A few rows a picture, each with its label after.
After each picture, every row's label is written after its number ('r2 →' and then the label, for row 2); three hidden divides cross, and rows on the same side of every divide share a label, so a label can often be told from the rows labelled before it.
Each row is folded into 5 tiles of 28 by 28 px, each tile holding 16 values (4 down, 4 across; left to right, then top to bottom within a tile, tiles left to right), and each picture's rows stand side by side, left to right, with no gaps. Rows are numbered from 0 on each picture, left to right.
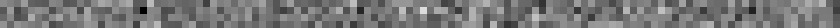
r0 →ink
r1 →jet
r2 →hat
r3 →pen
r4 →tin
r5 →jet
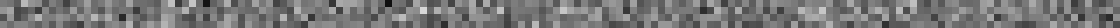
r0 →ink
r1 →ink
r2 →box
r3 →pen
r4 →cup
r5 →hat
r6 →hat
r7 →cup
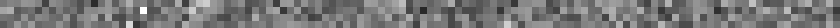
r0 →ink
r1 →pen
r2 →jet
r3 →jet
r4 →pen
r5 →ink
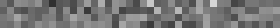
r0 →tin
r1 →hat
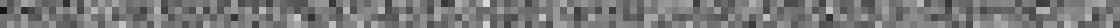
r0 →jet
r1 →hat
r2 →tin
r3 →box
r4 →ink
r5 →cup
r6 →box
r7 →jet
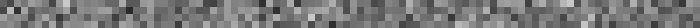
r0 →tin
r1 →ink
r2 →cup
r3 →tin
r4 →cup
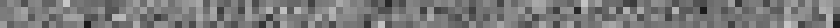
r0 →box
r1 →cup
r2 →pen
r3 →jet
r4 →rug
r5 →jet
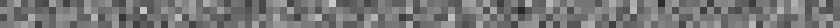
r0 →ink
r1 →pen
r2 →ink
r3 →cup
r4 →cup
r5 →tin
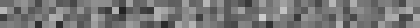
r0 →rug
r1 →box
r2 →cup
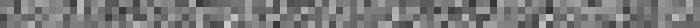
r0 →rug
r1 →ink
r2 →pen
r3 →tin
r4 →cup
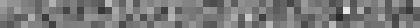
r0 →cup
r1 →ink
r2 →tin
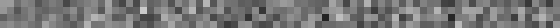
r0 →ink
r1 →pen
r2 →cup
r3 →box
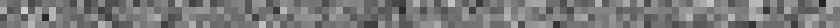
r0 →pen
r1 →tin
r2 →pen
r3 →jet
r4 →box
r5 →cup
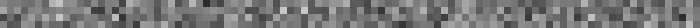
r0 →cup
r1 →ink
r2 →pen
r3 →pen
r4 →ink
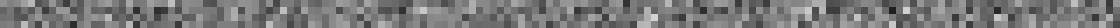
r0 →ink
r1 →ink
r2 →pen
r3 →pen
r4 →ink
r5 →jet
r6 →tin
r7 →tin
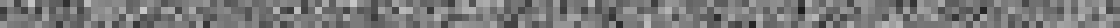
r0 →jet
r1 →pen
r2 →hat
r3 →box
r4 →jet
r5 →cup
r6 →rug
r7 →jet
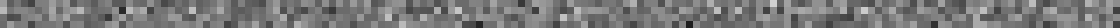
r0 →pen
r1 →pen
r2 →jet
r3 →hat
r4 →hat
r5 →hat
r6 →pen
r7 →ink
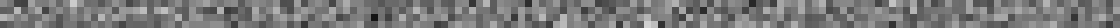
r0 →hat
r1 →pen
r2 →box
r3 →box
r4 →jet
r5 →tin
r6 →cup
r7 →box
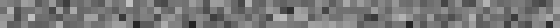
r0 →ink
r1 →cup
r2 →box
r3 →box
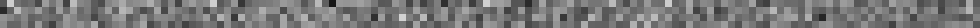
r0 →hat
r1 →hat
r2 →box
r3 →box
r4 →ink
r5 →ink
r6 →cup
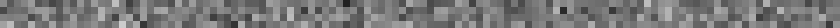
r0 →tin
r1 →pen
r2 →ink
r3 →box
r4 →jet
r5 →box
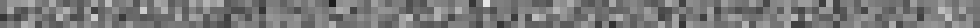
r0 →ink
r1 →pen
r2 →tin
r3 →box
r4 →cup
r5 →ink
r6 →jet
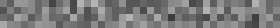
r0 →tin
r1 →tin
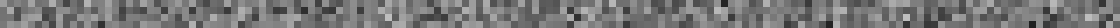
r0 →ink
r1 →jet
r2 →jet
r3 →rug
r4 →cup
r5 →box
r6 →pen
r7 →cup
